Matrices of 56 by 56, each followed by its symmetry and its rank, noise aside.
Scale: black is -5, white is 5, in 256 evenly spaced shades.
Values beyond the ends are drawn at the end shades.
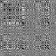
symmetric, rank three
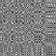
no symmetry, rank three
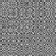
symmetric, rank three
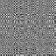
antisymmetric, rank two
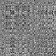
symmetric, rank three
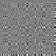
antisymmetric, rank two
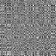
no symmetry, rank three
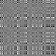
symmetric, rank one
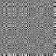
symmetric, rank one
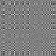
symmetric, rank one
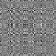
no symmetry, rank two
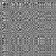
symmetric, rank two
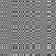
no symmetry, rank one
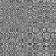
antisymmetric, rank two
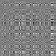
no symmetry, rank two
